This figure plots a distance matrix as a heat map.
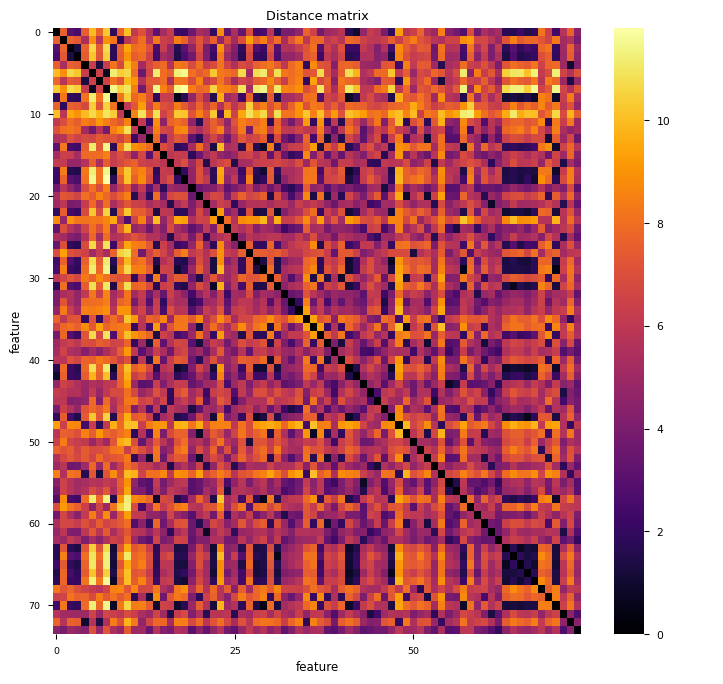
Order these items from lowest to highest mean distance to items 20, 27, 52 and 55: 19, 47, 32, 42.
19, 32, 42, 47
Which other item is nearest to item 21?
61
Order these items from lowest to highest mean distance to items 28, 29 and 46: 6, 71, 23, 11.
71, 11, 6, 23
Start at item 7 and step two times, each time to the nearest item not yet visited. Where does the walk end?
12
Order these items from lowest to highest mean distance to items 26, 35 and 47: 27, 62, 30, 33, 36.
62, 33, 27, 30, 36
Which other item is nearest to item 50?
27
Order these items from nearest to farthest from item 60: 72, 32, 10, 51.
32, 51, 72, 10
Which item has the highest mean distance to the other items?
10
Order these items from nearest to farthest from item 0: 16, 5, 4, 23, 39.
39, 16, 4, 23, 5
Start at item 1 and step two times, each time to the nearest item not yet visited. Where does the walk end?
73
